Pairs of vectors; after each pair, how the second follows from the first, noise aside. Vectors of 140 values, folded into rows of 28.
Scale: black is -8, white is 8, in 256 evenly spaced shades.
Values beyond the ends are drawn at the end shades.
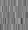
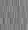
wrapped around, shrunk.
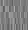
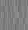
reversed, shrunk.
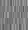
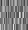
reversed, scaled up.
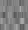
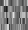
reversed, negated, scaled up.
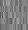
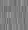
wrapped around, shrunk.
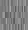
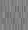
shrunk.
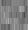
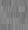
shrunk.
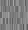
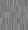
shrunk.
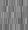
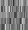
reversed, negated, scaled up.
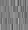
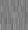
shrunk.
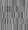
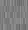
reversed, negated, shrunk.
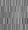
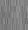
shrunk.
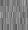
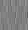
reversed, negated, shrunk.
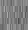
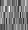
reversed, negated, scaled up.
